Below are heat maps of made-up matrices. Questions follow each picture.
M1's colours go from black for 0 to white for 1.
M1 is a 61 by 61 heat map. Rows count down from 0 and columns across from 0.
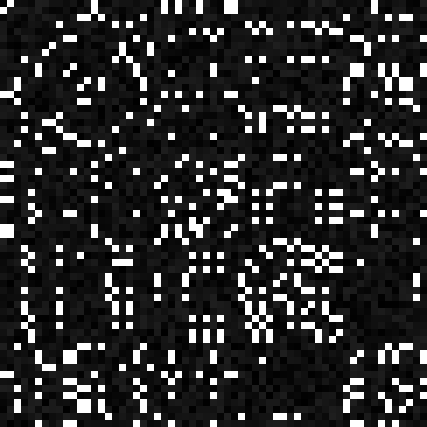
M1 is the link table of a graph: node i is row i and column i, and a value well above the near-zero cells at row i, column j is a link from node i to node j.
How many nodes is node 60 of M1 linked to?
10
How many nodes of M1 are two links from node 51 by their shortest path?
10
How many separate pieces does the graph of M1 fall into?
3
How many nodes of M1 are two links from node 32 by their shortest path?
8
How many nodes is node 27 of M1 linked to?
9
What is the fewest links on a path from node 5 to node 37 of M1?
2
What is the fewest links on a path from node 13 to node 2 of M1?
5
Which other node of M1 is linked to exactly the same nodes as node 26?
node 59
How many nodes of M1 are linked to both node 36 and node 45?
7
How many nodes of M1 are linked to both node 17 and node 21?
3
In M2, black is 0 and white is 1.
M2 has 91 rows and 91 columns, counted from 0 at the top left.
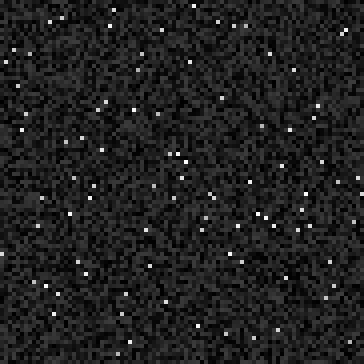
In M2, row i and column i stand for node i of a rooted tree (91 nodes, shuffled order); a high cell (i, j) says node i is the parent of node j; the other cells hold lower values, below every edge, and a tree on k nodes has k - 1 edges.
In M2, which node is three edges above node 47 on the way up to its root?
21
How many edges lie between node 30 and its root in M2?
9
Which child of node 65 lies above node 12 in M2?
82
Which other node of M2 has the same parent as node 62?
84
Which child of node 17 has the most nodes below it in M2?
73
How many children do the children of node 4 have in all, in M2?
2
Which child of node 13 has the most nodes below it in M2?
7
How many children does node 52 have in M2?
1
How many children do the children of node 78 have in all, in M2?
3
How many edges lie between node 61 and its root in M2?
3
